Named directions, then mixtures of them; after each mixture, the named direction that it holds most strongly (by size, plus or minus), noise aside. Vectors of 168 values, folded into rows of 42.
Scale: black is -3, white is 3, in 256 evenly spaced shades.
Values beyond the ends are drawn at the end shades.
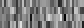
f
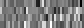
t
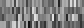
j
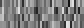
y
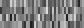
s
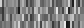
y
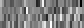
t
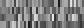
j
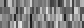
f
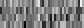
t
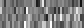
t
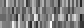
j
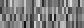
s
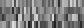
j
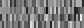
s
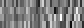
t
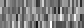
t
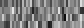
f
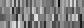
j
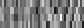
f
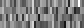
s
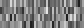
s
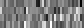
t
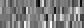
t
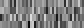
s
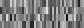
s
